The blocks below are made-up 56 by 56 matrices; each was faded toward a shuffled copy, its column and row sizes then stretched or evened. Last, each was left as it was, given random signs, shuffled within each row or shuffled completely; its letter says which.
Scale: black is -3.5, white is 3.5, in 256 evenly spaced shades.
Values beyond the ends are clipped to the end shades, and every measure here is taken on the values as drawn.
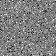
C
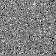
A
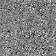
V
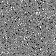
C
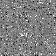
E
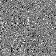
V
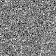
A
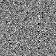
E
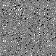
V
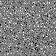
A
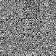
V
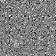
V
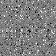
V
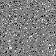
V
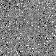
E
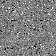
A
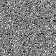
A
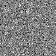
E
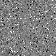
E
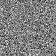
C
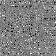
V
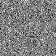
A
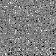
V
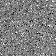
A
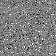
A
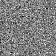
A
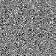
V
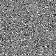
A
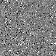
E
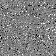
A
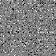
V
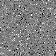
E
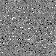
A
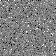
C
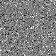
A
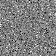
C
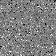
A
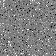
C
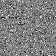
A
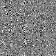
E
